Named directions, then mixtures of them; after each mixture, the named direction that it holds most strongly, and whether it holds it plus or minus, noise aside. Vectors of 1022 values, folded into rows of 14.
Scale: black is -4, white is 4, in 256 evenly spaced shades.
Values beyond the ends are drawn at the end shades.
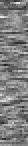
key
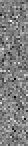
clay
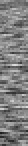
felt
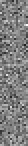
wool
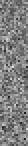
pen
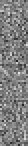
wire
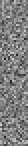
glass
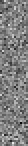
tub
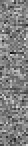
wool, minus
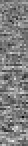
felt, minus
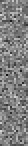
wool, minus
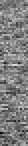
felt, plus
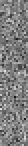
wire, plus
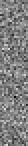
tub, minus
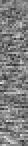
felt, minus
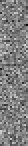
wool, minus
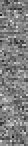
key, plus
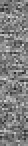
wire, minus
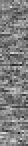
felt, minus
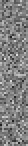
glass, minus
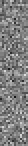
glass, minus
